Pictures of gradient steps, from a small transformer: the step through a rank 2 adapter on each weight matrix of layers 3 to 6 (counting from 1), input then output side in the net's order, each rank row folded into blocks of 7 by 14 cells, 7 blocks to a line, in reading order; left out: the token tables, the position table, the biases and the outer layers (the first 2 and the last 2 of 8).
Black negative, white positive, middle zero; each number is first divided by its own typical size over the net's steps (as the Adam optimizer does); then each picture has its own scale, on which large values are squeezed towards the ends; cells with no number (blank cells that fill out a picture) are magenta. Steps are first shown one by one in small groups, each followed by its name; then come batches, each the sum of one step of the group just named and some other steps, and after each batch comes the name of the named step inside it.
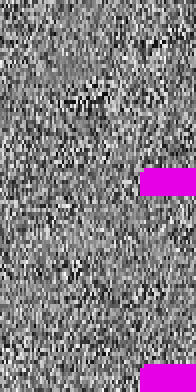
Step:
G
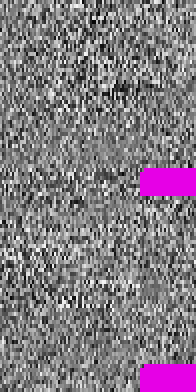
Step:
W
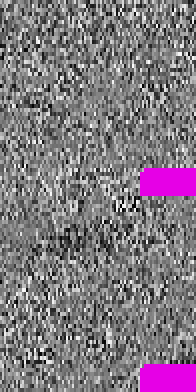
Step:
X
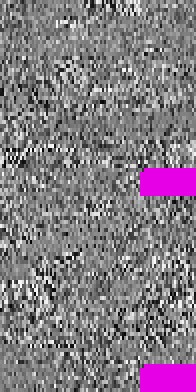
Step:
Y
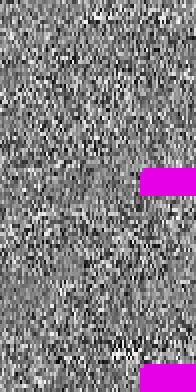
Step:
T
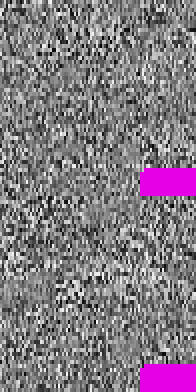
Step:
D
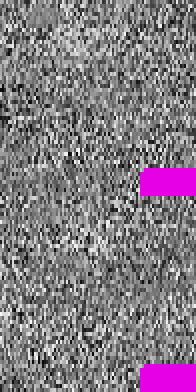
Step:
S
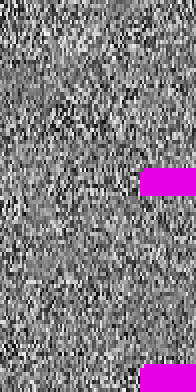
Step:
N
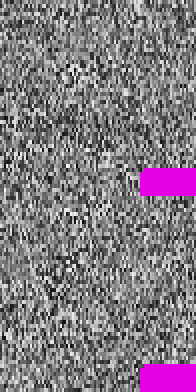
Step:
Y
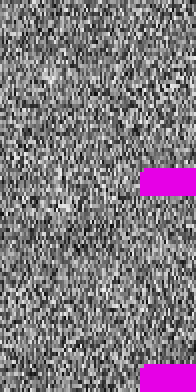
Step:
X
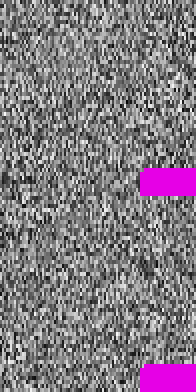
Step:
G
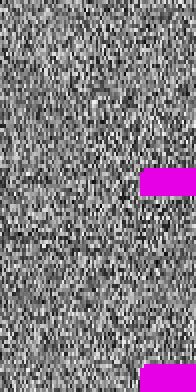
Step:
N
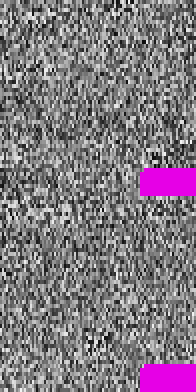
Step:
G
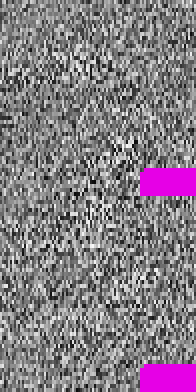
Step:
S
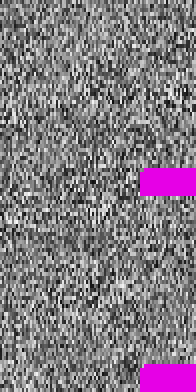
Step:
N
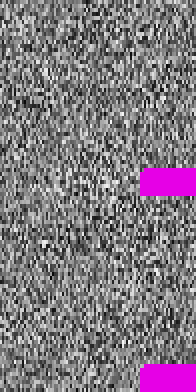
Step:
X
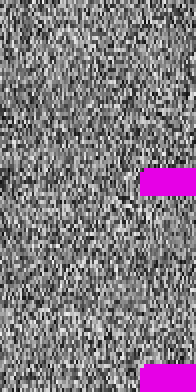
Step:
S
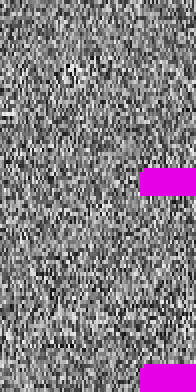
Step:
Y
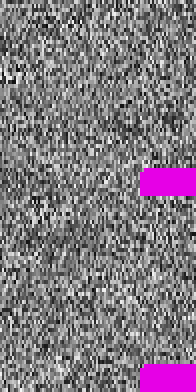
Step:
D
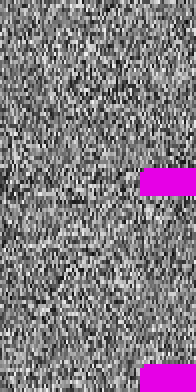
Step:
W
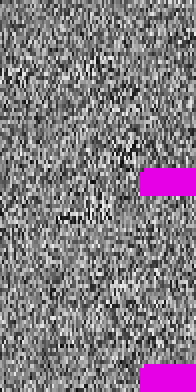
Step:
N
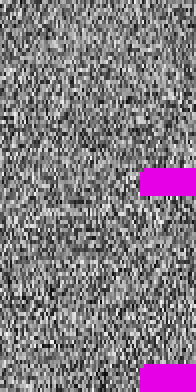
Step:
Y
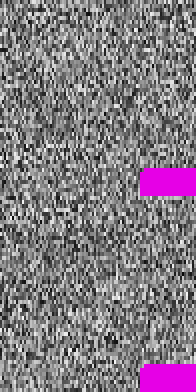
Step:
N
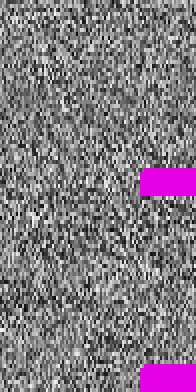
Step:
D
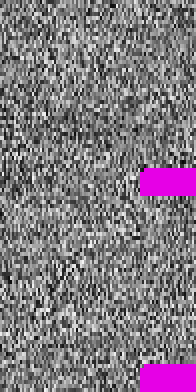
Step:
Y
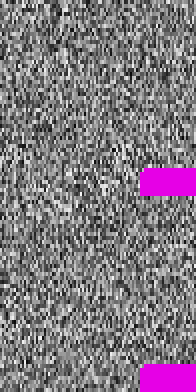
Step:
X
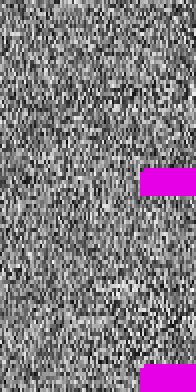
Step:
N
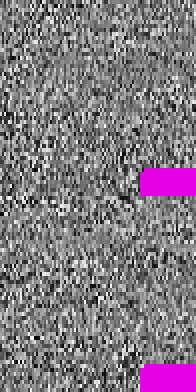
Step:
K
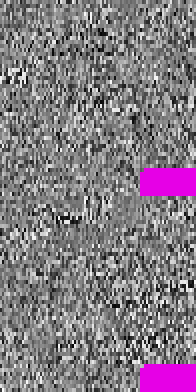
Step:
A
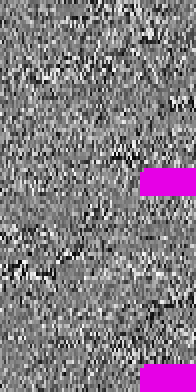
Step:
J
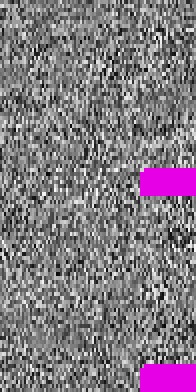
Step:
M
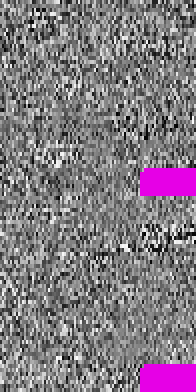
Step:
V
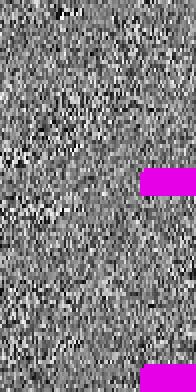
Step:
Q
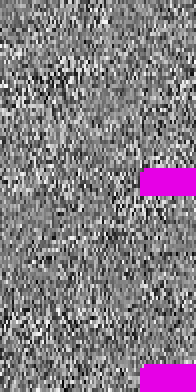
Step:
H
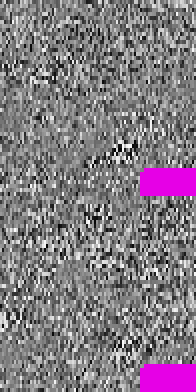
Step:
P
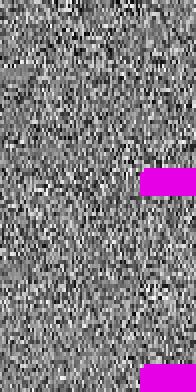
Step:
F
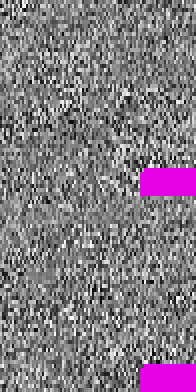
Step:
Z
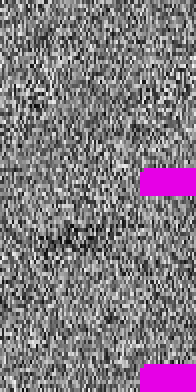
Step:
M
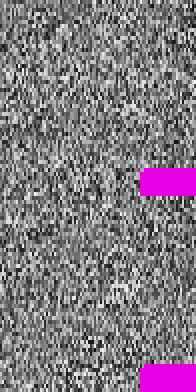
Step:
V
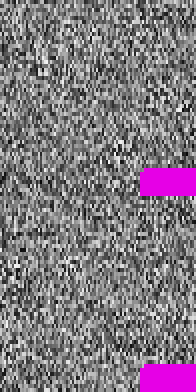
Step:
P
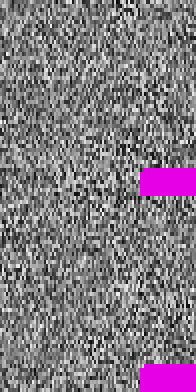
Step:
F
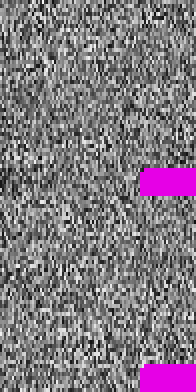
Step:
K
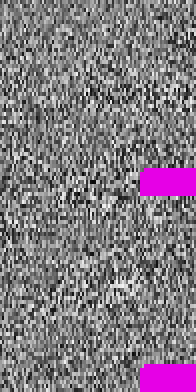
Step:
K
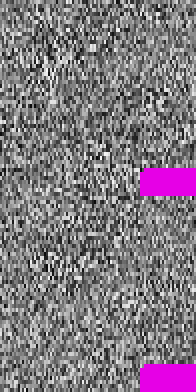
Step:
F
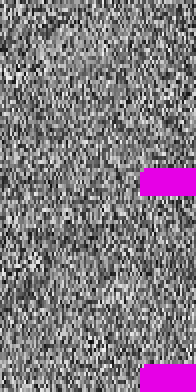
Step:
V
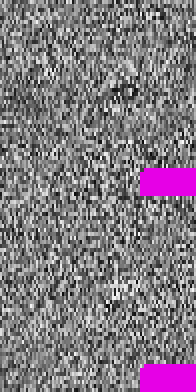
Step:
F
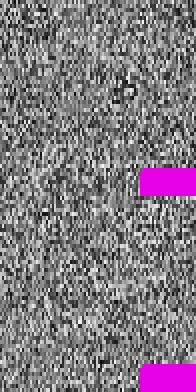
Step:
V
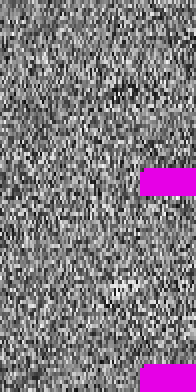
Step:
Q
